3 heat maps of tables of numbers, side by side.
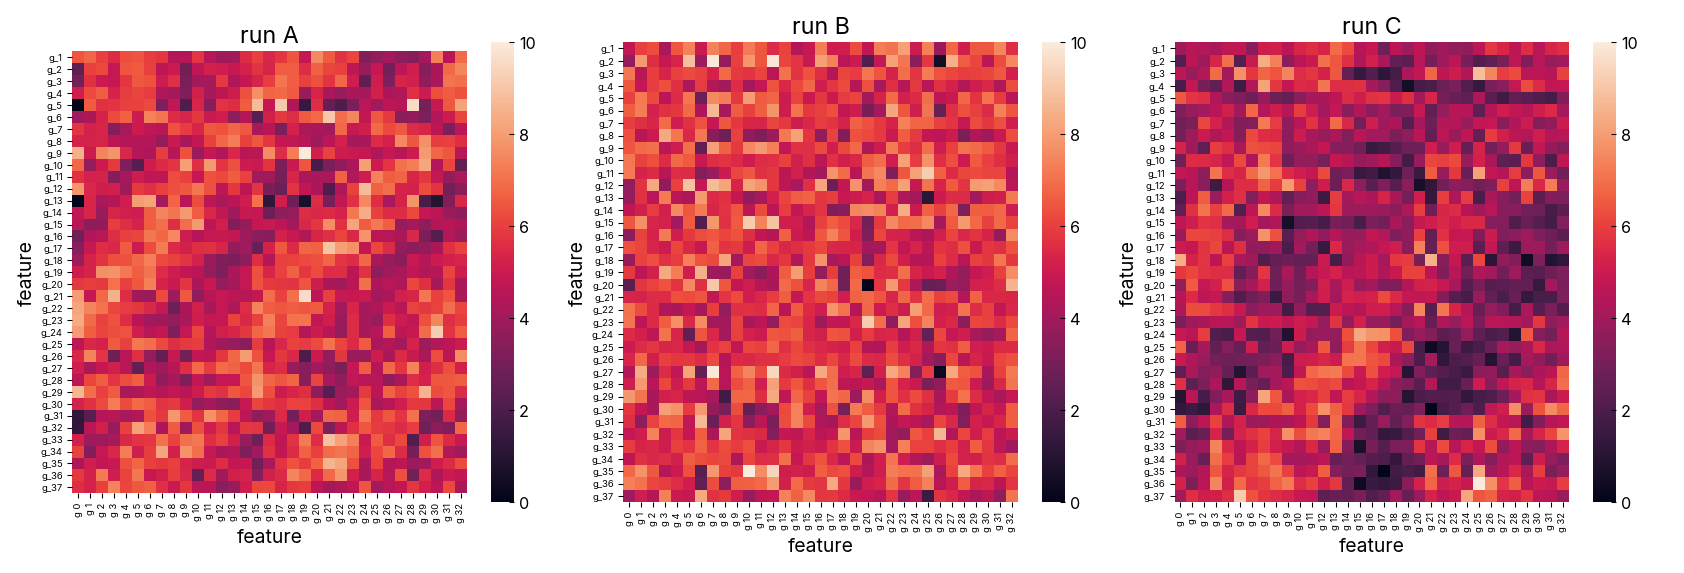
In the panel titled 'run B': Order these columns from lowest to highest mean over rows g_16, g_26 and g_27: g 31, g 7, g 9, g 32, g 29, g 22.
g 31, g 29, g 9, g 22, g 32, g 7
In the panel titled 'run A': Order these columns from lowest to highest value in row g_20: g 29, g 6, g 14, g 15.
g 14, g 29, g 15, g 6
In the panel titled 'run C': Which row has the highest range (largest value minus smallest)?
g_36
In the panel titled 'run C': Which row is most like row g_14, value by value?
g_16
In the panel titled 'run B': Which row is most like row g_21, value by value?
g_7
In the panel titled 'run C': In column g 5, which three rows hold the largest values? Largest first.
g_37, g_3, g_36
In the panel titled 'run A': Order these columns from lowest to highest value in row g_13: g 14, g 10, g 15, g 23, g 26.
g 26, g 14, g 23, g 10, g 15
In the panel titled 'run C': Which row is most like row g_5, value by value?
g_21
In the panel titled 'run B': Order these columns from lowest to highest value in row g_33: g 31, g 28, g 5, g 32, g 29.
g 32, g 31, g 28, g 5, g 29
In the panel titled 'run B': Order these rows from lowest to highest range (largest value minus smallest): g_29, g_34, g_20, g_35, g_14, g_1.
g_34, g_1, g_14, g_29, g_35, g_20
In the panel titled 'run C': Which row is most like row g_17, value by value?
g_22
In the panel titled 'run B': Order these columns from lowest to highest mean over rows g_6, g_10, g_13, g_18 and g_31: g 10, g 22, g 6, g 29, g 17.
g 10, g 17, g 29, g 22, g 6
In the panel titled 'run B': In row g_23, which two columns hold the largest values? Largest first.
g 20, g 23
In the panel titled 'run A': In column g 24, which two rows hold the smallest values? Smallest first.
g_3, g_1
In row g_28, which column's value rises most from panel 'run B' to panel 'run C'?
g 25
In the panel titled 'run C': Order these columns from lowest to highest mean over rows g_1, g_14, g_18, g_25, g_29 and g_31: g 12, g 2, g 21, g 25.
g 21, g 25, g 2, g 12
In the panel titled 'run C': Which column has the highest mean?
g 7
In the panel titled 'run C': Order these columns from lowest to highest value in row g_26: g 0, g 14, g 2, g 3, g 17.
g 3, g 2, g 0, g 17, g 14
